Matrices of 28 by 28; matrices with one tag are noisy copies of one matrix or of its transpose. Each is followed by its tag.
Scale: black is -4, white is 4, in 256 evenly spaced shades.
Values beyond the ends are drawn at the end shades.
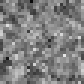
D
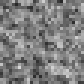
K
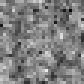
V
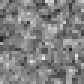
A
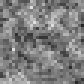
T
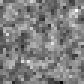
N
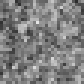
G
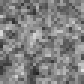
D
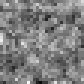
V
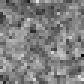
G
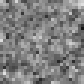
V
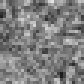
A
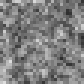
V
